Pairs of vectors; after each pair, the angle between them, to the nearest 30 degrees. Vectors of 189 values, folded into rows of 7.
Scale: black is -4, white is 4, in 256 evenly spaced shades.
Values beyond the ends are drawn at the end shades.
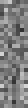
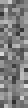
30 degrees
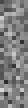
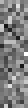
90 degrees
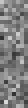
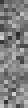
150 degrees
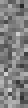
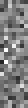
90 degrees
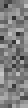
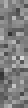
150 degrees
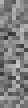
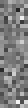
90 degrees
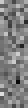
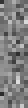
150 degrees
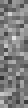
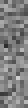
150 degrees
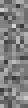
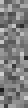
60 degrees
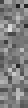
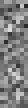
30 degrees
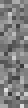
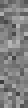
120 degrees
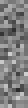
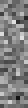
120 degrees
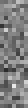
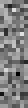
120 degrees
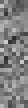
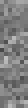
150 degrees
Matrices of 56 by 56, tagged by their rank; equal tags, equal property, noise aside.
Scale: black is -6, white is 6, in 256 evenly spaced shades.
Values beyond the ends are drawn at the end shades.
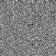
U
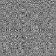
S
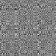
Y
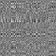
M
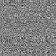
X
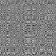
Y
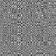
Y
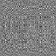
X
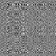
M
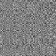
U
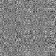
S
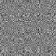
X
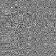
S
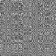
X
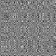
X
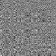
U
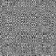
S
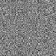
U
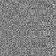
S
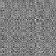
X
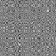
X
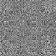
U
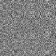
U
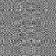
M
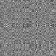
X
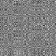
X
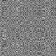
S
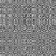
Y
